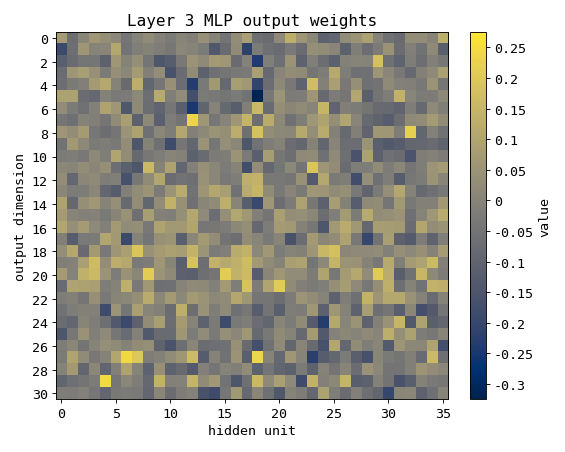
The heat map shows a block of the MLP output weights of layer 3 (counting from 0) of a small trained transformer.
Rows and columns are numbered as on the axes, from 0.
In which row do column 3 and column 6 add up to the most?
19
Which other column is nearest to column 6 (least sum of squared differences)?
1
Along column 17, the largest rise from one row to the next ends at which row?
12
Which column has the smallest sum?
18
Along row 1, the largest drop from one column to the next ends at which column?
17
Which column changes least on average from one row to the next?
3
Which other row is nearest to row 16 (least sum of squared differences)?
15
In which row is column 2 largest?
20
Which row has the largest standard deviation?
27
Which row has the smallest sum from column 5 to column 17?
6
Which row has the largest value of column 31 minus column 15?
24
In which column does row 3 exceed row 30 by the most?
30
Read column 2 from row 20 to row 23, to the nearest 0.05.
0.15 0.1 -0.05 0
